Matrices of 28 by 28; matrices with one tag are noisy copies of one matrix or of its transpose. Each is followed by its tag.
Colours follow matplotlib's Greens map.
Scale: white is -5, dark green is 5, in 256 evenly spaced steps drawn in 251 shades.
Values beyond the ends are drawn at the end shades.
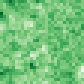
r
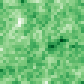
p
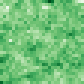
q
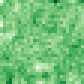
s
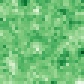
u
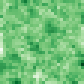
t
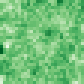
q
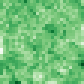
t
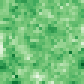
t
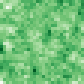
q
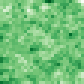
q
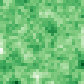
t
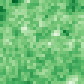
r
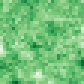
t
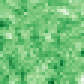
u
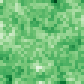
s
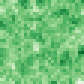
u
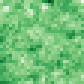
q
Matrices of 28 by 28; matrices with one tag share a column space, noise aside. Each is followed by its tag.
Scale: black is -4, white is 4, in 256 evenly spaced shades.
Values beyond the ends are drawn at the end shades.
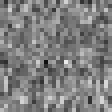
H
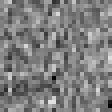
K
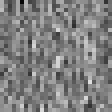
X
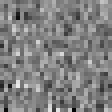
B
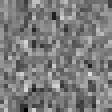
B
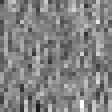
X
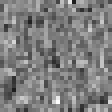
H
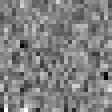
B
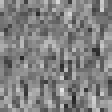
K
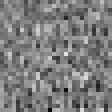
B
